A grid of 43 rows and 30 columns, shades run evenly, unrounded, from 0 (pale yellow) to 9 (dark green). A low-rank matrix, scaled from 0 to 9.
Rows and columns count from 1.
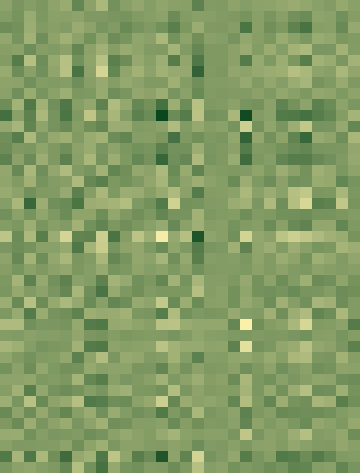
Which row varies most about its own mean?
22
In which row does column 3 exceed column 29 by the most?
19
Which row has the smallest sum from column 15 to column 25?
30
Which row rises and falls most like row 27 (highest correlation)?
43
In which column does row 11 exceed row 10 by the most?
21
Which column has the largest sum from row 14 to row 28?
17
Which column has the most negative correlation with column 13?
4
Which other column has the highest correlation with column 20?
8
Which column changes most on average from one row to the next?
14
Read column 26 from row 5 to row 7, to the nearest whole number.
3 6 3
